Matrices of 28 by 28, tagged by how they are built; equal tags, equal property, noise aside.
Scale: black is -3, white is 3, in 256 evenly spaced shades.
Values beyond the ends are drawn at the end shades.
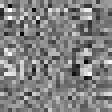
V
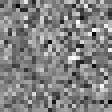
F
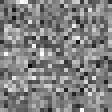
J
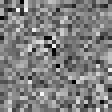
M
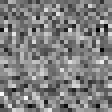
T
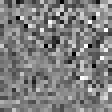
F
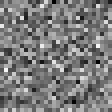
T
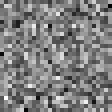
J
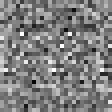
T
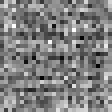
J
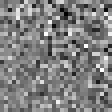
F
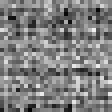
J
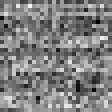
J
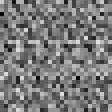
T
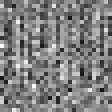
J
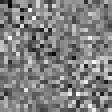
M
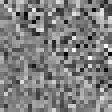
F
